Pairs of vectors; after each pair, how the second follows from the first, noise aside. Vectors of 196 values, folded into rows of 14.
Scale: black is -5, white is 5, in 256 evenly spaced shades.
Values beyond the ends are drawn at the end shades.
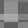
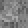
partly zeroed.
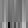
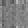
wrapped around, negated, shrunk.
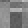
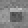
partly zeroed.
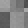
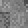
partly zeroed.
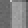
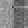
wrapped around, negated.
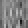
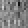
wrapped around.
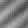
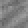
wrapped around, negated, shrunk.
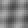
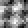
reversed, negated, scaled up.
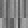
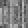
wrapped around, negated.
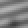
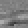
partly zeroed.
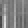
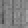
wrapped around, negated, shrunk.
